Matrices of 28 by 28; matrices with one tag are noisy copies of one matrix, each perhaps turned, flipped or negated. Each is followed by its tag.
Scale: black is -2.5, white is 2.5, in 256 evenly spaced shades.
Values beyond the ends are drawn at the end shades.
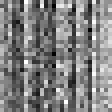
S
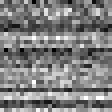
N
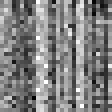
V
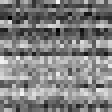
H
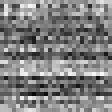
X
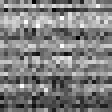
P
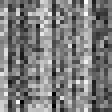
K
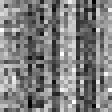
X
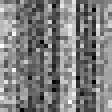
X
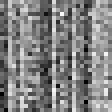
K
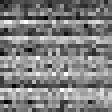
S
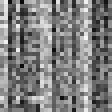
K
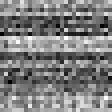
X
